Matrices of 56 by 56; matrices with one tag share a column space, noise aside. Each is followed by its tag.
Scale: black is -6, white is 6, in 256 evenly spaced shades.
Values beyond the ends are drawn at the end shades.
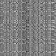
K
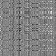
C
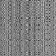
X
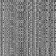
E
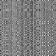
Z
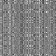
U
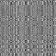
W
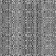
U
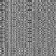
E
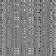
E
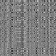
E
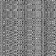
Z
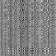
E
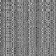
E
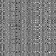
K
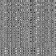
E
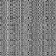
X
